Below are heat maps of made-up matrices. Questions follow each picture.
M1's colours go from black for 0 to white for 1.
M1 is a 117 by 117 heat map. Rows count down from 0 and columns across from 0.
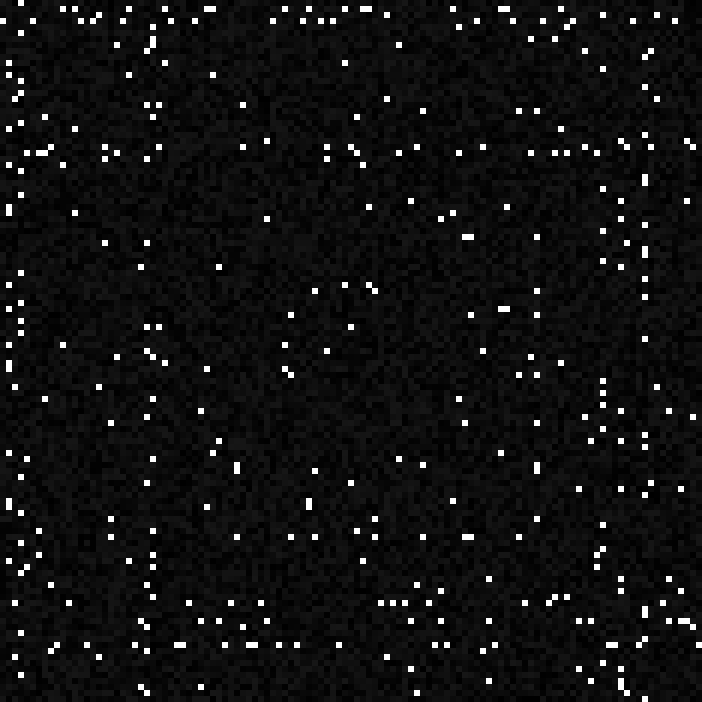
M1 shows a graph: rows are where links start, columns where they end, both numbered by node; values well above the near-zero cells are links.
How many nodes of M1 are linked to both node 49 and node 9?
1
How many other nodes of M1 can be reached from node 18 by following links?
9
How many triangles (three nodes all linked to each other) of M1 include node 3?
0
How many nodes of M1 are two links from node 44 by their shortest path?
9
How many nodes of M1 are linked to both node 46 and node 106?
1
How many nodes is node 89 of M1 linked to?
9
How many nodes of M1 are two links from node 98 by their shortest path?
9
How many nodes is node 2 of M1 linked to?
4
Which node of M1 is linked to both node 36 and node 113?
node 103
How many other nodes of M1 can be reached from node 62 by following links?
9
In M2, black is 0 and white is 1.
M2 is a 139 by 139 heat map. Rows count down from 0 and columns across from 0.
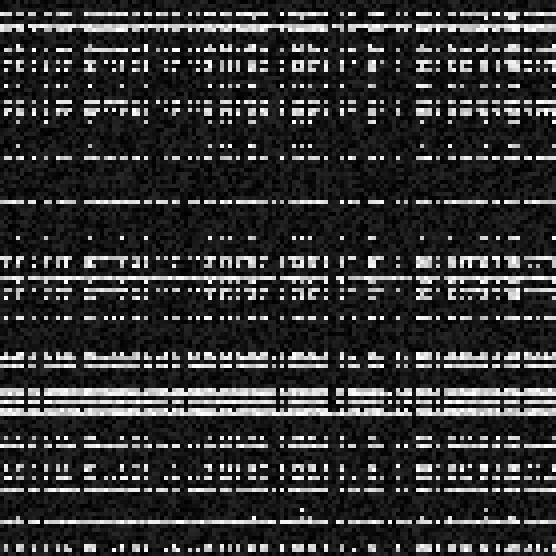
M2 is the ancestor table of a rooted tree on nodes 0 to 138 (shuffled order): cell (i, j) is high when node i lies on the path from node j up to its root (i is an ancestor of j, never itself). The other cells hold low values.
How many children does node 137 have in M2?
3
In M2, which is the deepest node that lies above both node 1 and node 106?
21
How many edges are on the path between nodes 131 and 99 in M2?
6
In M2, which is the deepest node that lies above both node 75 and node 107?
70
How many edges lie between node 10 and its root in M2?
3
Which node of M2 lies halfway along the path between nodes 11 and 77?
73
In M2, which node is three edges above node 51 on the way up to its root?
136
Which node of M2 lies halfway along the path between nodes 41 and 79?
88
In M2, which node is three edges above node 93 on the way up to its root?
16
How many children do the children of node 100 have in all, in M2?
5
